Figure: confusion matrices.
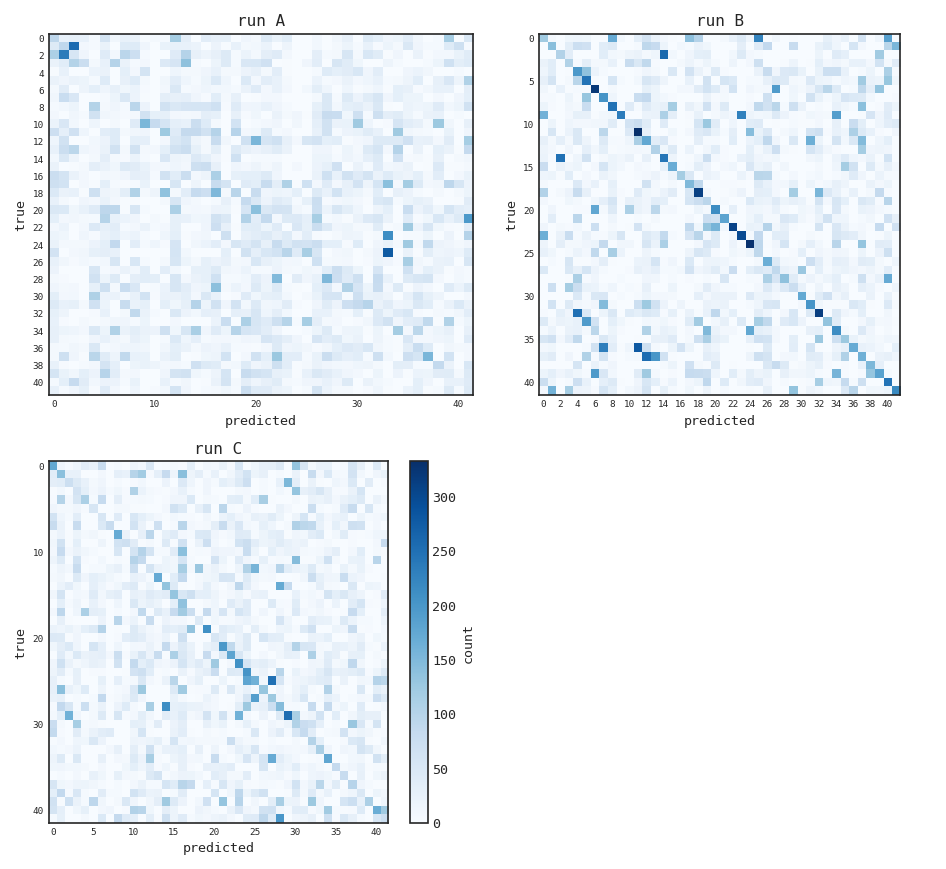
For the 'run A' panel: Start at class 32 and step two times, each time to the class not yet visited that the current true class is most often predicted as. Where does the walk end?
4
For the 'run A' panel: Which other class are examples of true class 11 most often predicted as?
34
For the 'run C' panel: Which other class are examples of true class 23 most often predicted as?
20
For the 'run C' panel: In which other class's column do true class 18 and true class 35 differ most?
8
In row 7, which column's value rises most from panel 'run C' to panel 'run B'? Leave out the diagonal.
5
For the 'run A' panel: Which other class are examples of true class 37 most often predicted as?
22
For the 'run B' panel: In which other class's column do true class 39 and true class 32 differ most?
4
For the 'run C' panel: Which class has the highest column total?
16
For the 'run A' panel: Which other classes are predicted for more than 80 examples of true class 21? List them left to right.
5, 19, 26, 41
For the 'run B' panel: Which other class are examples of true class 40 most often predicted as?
32
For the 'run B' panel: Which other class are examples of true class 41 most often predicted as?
1
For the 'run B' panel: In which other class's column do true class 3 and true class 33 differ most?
5
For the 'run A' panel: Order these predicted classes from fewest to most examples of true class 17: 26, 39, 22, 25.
26, 22, 25, 39
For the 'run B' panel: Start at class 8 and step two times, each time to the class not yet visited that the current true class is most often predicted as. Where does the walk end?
12
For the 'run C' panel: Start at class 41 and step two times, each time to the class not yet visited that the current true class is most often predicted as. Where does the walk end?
14
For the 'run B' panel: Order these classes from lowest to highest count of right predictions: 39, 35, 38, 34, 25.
25, 35, 38, 39, 34
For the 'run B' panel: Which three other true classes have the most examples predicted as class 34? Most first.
9, 39, 24
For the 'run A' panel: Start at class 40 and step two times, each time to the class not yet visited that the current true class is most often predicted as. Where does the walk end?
1
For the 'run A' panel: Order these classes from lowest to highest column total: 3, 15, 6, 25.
3, 25, 15, 6
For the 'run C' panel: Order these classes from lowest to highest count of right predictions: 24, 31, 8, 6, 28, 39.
6, 31, 39, 28, 8, 24
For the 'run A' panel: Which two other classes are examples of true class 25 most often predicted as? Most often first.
33, 23
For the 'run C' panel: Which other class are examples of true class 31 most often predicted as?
0
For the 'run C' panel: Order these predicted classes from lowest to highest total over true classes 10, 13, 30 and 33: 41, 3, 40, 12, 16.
41, 40, 12, 3, 16
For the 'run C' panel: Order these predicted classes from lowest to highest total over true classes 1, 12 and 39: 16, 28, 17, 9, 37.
17, 9, 37, 28, 16
